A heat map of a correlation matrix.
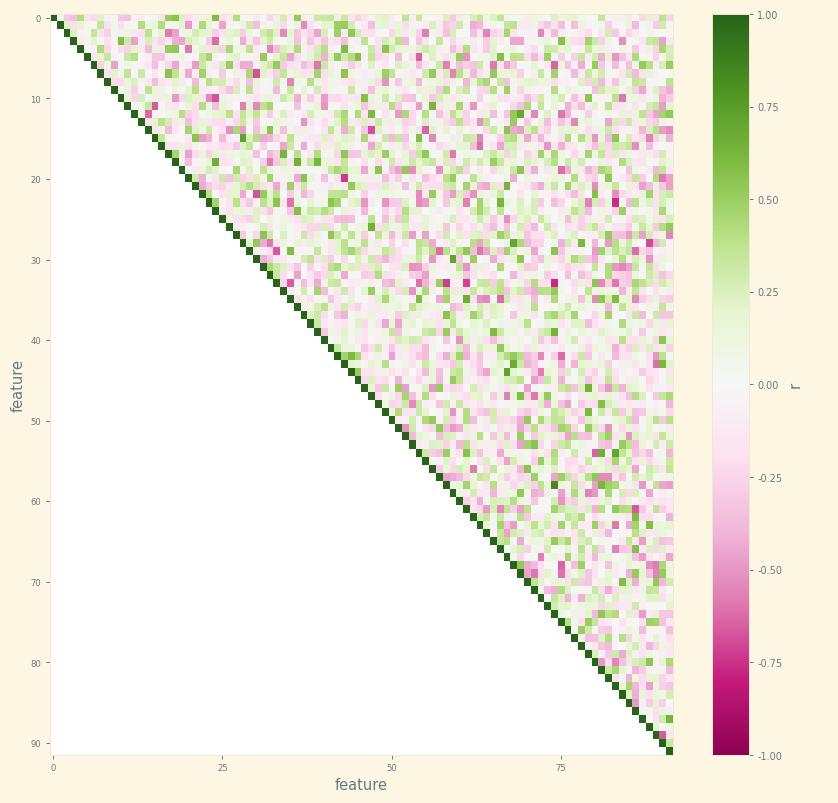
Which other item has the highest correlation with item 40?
90
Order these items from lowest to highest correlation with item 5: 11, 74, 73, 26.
74, 26, 11, 73
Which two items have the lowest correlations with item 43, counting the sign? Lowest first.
20, 89
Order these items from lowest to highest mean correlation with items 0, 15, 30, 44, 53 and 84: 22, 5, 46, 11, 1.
11, 22, 5, 46, 1
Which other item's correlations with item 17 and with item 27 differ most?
55
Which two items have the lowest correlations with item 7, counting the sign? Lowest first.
30, 59
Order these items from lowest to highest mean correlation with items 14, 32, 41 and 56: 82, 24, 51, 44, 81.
51, 24, 81, 44, 82
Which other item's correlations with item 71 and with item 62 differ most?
69
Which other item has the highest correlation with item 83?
54
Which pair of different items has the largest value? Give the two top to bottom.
58, 74
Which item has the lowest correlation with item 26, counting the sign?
14
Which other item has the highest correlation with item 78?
28
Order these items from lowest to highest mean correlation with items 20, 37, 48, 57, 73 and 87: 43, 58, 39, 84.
43, 84, 39, 58
